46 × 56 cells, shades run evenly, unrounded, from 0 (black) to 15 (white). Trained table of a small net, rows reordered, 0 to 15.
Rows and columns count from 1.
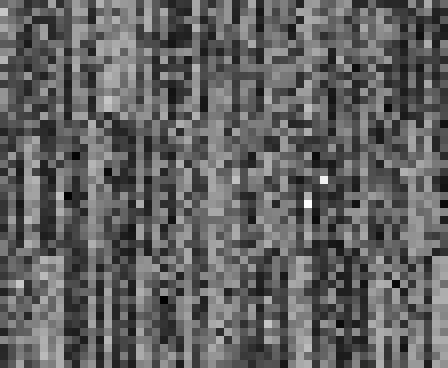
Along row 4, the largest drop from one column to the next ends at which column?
7
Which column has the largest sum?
39
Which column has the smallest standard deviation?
9
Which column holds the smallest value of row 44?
51
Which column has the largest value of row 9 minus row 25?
10
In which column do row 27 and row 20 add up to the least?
40
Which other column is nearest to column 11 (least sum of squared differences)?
31
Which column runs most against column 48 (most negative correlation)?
44
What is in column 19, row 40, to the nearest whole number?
5
